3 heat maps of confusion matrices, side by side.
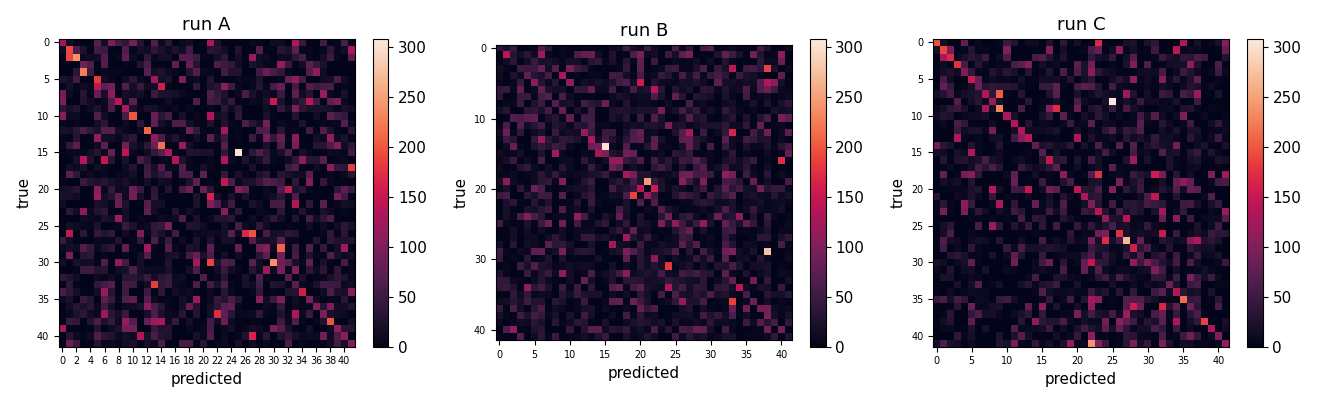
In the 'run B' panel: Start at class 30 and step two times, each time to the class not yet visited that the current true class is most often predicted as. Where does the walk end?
20
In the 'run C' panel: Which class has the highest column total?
22
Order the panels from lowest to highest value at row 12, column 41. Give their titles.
run C, run A, run B
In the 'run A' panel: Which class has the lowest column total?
20
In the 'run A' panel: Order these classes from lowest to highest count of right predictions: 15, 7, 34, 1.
7, 15, 34, 1
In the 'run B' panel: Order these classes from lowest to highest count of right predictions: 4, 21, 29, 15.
29, 4, 15, 21
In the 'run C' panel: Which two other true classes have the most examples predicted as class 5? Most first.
15, 18
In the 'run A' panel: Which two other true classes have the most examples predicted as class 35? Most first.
8, 19
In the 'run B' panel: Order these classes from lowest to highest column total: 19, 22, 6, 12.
12, 19, 22, 6
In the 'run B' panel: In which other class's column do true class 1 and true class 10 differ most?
6
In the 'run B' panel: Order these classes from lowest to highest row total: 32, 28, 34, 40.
28, 32, 40, 34
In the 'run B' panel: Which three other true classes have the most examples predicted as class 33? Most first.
36, 12, 3
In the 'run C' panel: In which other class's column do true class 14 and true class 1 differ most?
10
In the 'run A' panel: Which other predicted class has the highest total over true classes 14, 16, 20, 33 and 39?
13
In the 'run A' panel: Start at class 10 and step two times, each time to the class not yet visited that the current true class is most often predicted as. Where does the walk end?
5
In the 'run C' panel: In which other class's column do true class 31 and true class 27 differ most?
24
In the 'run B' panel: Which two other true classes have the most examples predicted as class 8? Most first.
15, 3
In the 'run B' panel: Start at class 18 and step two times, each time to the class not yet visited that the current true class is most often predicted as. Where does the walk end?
9
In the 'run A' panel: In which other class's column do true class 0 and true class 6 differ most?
14
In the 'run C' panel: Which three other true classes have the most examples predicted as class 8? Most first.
20, 25, 12
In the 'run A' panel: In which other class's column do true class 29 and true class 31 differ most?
1
